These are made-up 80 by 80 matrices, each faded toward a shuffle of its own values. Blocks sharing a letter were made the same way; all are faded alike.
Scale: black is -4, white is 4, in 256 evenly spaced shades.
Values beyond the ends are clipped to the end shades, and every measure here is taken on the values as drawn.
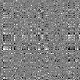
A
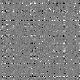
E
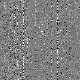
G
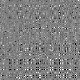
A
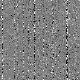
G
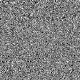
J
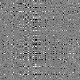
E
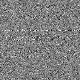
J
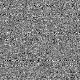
J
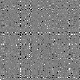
E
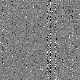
G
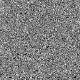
J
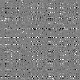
E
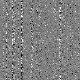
G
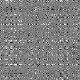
E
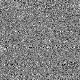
J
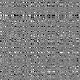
A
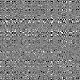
A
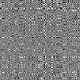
A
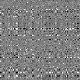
A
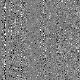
G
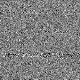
J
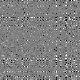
E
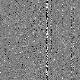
G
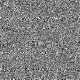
J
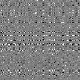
A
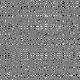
E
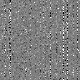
G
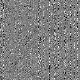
G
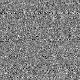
J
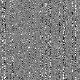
G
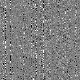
G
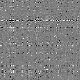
E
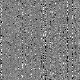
G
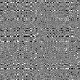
A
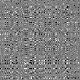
A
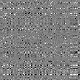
A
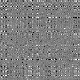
A
